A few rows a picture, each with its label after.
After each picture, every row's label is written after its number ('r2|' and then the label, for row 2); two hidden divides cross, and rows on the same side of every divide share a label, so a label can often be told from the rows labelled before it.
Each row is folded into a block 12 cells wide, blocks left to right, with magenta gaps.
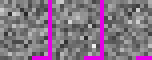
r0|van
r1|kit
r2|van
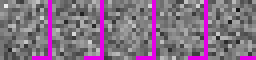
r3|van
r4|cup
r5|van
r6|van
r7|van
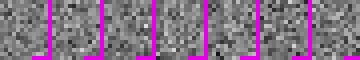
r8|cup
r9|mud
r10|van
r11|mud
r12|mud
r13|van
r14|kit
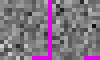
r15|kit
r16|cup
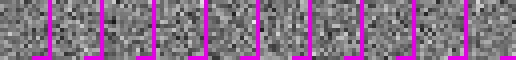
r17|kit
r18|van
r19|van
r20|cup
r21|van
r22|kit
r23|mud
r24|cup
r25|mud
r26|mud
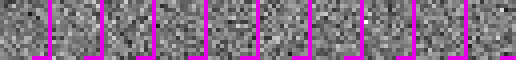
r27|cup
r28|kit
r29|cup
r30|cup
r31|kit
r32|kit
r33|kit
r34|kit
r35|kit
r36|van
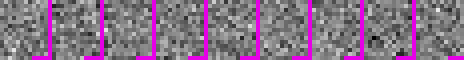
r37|cup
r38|mud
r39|mud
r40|mud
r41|kit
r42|cup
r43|cup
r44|van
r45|cup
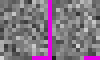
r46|kit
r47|mud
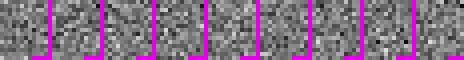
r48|kit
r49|mud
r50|cup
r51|mud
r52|cup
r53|mud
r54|cup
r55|van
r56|mud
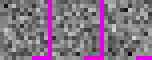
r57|cup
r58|cup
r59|van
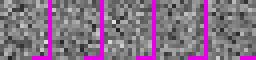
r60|van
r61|mud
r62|cup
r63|mud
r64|cup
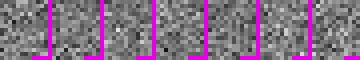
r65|mud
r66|mud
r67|kit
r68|van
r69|kit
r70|mud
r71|van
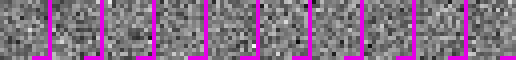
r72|van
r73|cup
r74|kit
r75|mud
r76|mud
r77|mud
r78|mud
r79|van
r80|mud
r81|cup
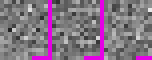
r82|kit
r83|cup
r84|cup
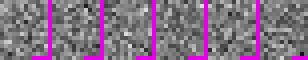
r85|cup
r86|van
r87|cup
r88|kit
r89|kit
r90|van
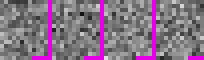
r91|kit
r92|kit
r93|kit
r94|mud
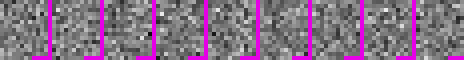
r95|cup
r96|mud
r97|kit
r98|van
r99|van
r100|cup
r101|kit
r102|cup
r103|kit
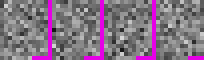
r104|van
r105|van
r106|van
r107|mud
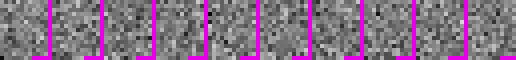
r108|van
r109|mud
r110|kit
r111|cup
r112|mud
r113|kit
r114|mud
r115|mud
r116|mud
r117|cup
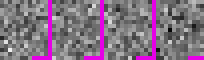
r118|cup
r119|cup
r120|cup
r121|mud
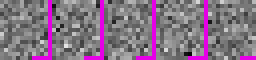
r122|kit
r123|mud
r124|van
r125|cup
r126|van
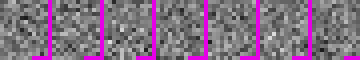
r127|van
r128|kit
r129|cup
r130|mud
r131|cup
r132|cup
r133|van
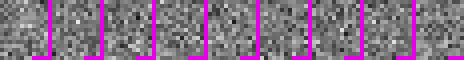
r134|mud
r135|van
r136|kit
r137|kit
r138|cup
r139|kit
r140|van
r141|cup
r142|kit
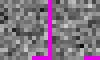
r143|mud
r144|mud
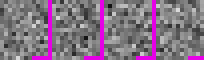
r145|van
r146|kit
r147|cup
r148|cup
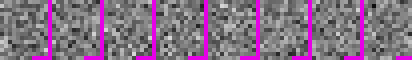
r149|kit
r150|van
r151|mud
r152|mud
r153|mud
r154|cup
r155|kit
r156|kit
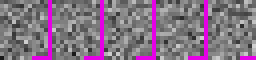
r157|van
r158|mud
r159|mud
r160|mud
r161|kit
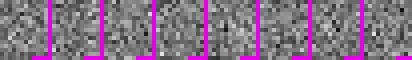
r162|cup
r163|cup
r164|mud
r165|mud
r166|mud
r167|kit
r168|van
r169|van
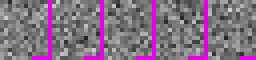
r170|kit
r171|kit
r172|cup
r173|van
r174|cup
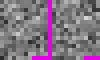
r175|van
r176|mud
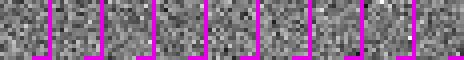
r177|mud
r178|kit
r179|kit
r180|kit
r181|kit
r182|cup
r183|mud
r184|mud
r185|cup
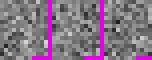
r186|van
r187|kit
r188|kit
